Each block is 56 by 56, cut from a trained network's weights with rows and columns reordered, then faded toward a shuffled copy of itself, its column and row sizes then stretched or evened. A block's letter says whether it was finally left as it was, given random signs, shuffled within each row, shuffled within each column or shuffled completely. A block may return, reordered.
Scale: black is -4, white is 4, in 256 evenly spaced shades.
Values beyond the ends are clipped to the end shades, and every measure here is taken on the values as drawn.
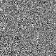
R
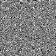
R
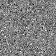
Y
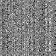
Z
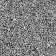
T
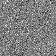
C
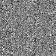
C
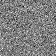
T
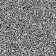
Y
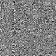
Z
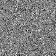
Y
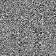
R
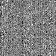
C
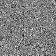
Y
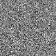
R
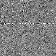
R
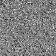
Y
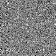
R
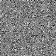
R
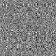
Z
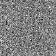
C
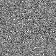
Y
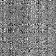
Z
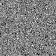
T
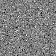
T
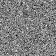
T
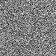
Y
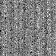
C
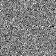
Y
